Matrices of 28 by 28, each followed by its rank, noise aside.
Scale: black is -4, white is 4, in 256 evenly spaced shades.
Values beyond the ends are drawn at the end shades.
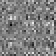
three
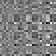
two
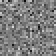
eight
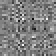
four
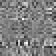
four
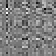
two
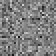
eight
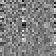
three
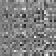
four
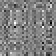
three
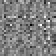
four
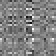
two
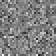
eight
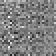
six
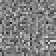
eight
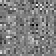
four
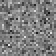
eight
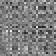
three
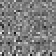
four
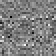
six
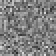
eight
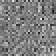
four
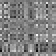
two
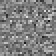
six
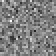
eight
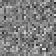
eight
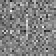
six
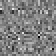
four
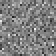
eight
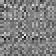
three
